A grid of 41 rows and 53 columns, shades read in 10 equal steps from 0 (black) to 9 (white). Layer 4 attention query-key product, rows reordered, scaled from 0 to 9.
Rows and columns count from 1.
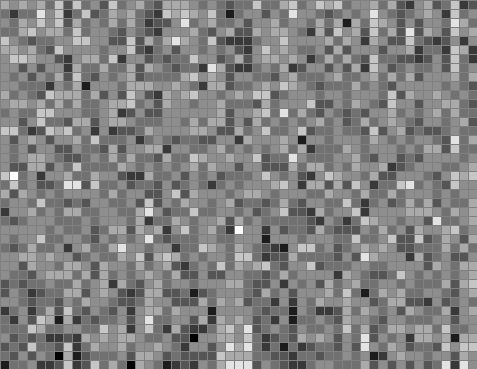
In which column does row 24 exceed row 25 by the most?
17
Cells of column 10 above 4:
14
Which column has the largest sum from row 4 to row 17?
51
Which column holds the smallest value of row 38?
22
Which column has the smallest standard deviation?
12
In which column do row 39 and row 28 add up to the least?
32
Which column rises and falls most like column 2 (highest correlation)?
30
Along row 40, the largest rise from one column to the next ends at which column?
8
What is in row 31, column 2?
4
